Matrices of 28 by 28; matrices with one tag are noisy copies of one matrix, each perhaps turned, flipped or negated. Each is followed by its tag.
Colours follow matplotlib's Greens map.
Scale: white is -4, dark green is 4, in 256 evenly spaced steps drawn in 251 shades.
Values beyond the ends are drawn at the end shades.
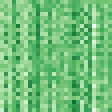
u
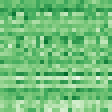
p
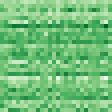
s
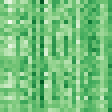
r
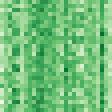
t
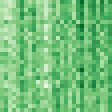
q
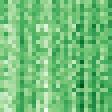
q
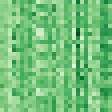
p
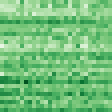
q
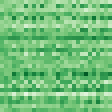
u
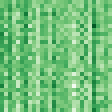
u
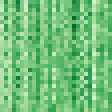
u
